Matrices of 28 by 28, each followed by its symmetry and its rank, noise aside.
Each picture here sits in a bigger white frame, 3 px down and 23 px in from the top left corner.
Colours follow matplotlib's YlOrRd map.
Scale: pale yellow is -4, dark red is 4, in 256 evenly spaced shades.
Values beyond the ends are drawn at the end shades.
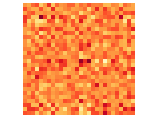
no symmetry, rank four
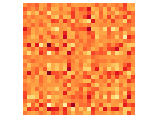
no symmetry, rank four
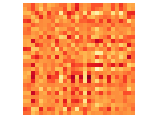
antisymmetric, rank four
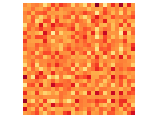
symmetric, rank four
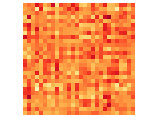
antisymmetric, rank four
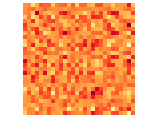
no symmetry, rank four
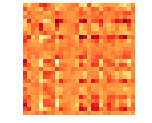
antisymmetric, rank two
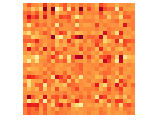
no symmetry, rank four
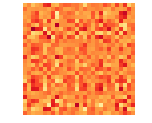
no symmetry, rank four
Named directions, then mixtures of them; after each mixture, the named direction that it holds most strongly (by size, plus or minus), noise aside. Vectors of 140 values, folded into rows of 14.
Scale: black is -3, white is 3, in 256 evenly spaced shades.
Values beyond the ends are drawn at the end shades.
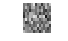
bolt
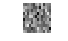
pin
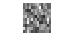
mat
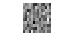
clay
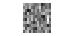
clay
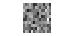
clay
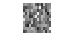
pin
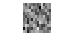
mat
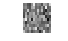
bolt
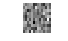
clay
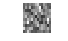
mat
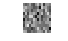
pin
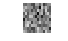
pin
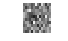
bolt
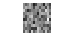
clay
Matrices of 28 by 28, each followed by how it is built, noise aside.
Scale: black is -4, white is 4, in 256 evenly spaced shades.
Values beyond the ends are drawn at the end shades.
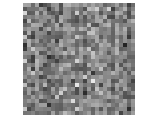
repeating rows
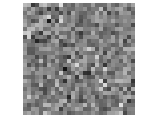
block diagonal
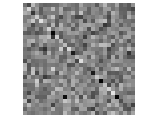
diagonal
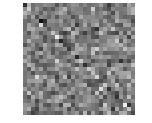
diagonal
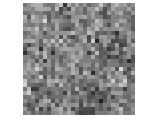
smooth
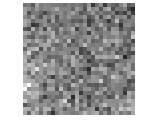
smooth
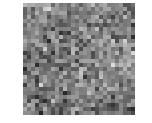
smooth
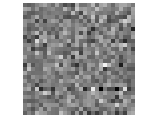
uneven rows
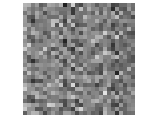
repeating rows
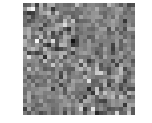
block diagonal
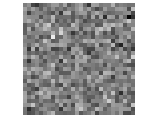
repeating rows
